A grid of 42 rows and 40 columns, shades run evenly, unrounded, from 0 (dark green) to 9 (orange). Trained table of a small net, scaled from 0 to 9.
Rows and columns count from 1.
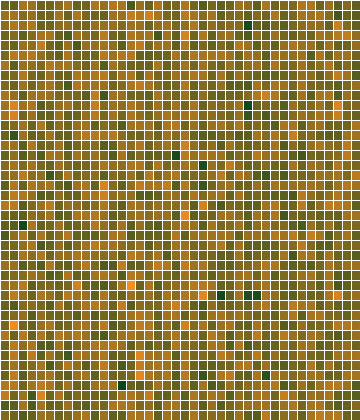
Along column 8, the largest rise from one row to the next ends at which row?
37
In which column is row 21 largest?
23
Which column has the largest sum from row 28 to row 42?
16
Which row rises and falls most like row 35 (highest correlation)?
25
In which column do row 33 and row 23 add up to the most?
21
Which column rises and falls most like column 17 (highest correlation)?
9
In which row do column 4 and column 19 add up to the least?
40
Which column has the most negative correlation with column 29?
27
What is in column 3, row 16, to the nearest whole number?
3
